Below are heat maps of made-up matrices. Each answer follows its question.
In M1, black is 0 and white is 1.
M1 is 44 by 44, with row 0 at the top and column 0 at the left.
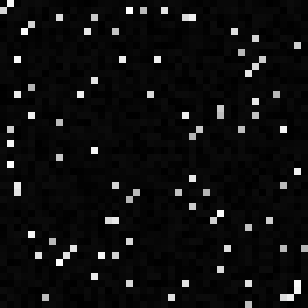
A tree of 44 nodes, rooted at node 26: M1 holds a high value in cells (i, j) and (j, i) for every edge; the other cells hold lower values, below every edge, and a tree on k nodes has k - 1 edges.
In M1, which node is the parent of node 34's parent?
40
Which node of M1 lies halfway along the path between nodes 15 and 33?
16
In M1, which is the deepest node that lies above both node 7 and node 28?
18
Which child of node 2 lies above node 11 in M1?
13
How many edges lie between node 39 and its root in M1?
3
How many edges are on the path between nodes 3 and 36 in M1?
3
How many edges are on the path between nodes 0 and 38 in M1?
7
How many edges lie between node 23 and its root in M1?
4
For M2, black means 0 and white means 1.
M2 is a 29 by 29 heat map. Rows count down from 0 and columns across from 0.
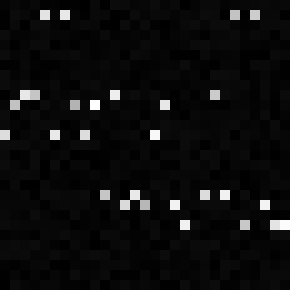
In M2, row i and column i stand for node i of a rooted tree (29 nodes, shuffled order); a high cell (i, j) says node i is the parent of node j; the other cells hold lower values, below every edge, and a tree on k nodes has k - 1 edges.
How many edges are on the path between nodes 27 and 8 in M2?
4
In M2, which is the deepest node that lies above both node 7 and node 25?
10
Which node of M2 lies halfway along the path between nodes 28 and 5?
19
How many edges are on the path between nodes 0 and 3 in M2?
5
